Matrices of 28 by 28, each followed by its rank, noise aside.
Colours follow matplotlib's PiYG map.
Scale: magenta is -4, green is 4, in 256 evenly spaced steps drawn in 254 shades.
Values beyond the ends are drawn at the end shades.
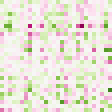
four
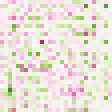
six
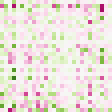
four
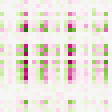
one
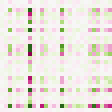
one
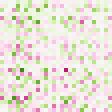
four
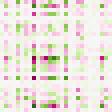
two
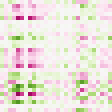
two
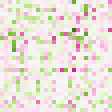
six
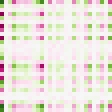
one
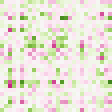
four
